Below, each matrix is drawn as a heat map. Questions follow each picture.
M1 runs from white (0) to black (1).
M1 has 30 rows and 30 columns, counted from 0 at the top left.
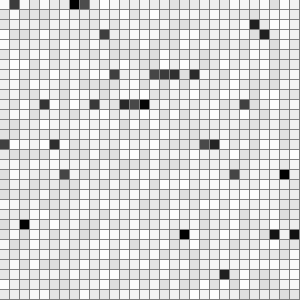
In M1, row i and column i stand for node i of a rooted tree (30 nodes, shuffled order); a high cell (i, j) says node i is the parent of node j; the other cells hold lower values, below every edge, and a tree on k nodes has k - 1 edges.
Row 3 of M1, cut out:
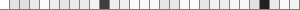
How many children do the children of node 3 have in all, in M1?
6
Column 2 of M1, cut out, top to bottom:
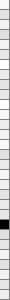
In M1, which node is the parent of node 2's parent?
27
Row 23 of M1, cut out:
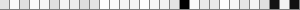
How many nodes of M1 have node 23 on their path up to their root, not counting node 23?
6
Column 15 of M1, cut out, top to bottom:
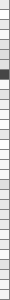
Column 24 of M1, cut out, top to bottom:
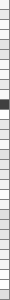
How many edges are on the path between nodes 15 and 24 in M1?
5
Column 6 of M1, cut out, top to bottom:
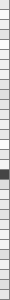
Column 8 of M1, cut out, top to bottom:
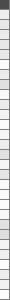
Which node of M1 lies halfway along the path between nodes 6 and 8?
7
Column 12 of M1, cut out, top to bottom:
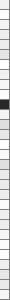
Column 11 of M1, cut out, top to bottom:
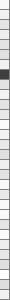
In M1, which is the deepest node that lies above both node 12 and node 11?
10
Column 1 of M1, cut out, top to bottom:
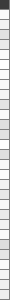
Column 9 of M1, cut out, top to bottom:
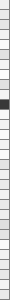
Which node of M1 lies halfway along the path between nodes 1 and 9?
14
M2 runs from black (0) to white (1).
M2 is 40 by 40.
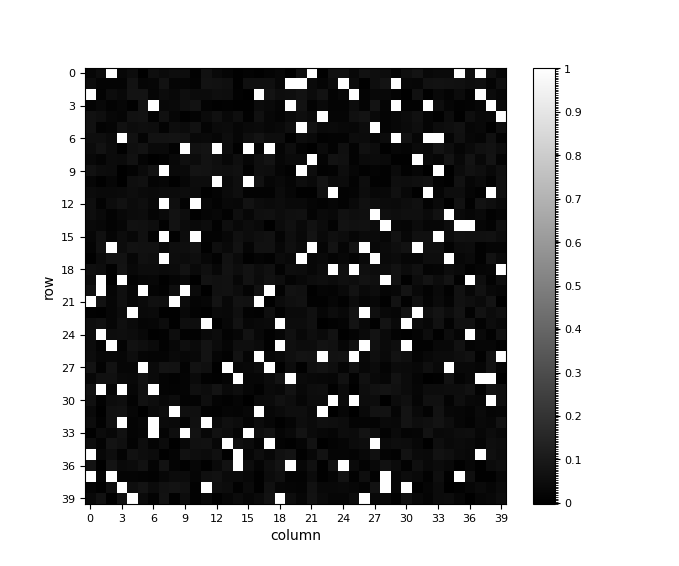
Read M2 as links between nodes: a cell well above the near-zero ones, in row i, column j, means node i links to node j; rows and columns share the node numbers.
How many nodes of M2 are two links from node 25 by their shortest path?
7
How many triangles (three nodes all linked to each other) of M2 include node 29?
1
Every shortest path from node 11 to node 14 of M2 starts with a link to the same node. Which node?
node 38
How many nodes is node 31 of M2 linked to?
3
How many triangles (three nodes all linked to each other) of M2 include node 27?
2
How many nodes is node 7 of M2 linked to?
4
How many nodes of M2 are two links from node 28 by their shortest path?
8
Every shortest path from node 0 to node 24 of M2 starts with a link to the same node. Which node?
node 35
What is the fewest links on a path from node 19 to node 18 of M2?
5
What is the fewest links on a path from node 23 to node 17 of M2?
7
